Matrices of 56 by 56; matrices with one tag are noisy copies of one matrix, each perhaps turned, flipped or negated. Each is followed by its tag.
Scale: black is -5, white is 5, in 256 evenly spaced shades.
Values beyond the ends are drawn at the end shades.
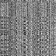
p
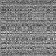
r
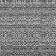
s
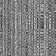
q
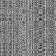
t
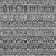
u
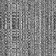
q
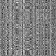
r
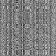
r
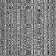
r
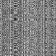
t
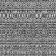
t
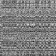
p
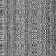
s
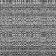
s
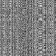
t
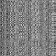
s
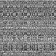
u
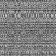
t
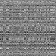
r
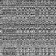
p
